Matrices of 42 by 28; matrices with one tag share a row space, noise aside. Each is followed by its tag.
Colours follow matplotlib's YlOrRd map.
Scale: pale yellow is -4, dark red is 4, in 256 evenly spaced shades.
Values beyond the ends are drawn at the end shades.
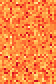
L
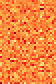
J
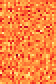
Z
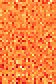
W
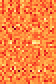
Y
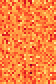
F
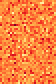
J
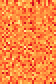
F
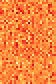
W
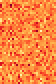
Z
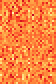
W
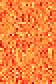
W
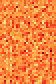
L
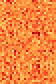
Y
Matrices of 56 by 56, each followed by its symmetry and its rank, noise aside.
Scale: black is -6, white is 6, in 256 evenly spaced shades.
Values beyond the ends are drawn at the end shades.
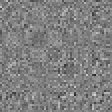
symmetric, rank eight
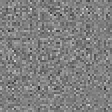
antisymmetric, rank six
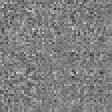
no symmetry, rank eight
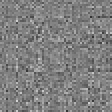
no symmetry, rank six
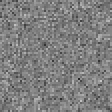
symmetric, rank twelve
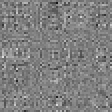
antisymmetric, rank six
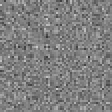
antisymmetric, rank eight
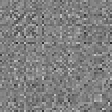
symmetric, rank six
